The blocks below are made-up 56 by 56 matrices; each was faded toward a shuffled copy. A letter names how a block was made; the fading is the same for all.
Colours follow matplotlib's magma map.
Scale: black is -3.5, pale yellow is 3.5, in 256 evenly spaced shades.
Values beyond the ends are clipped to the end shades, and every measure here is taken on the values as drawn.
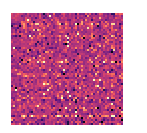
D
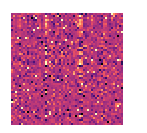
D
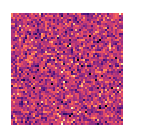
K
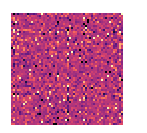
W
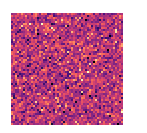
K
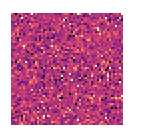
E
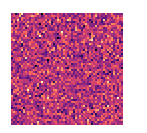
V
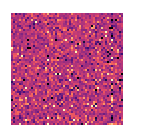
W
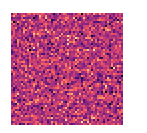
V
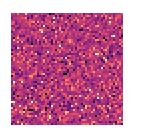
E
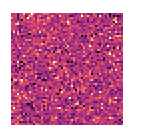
E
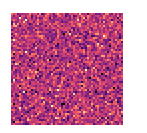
K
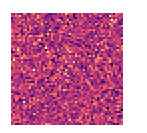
V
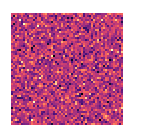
K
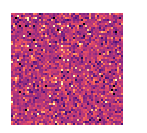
E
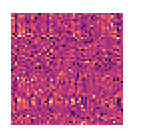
D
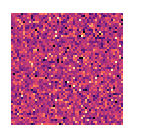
E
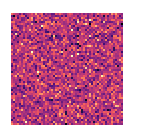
V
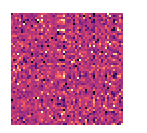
D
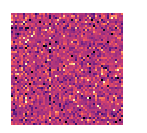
D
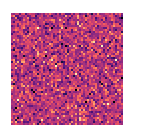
K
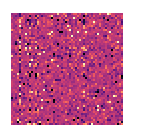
W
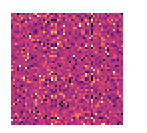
D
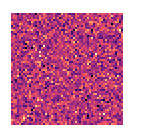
V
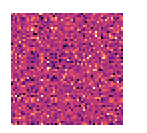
D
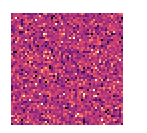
E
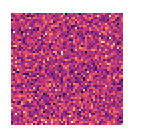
K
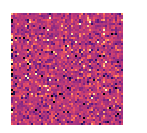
W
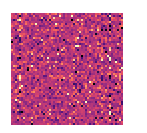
W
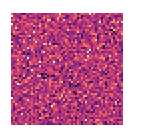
K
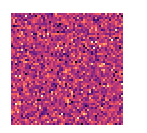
K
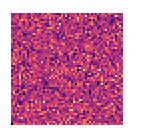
V
